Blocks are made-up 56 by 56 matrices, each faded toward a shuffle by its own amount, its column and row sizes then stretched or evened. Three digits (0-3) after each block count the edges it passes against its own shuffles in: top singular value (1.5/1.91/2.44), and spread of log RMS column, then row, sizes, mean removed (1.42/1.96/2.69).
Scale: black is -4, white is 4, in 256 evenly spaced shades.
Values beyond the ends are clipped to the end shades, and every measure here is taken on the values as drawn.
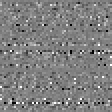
1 0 3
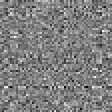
2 0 2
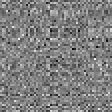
3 1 2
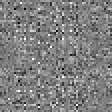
2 2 1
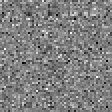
1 0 1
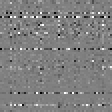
1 1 3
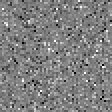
0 0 0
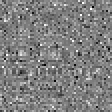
2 0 0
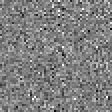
1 1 1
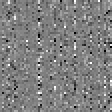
1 3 0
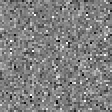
0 1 0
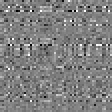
3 0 3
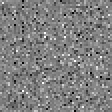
0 1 0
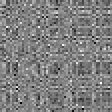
3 2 0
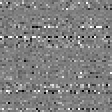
2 0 3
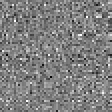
2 1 2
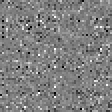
0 2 1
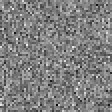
1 0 0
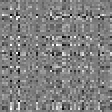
3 3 3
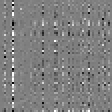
3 3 1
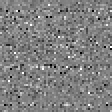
0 0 2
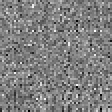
1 1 1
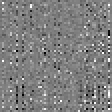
2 3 1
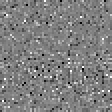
0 0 1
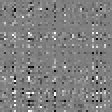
1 3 3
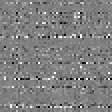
2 1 3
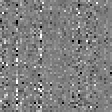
1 3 0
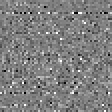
2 0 2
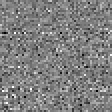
1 0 2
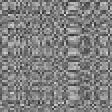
3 1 2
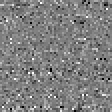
0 0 2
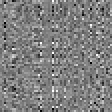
2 3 0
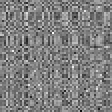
3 2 1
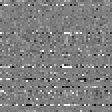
2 0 3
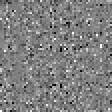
0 2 1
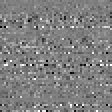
0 0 3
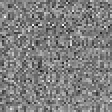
2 0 1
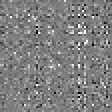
2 2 2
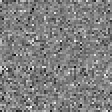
0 1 2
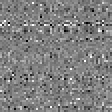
2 1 2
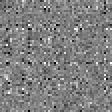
2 2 2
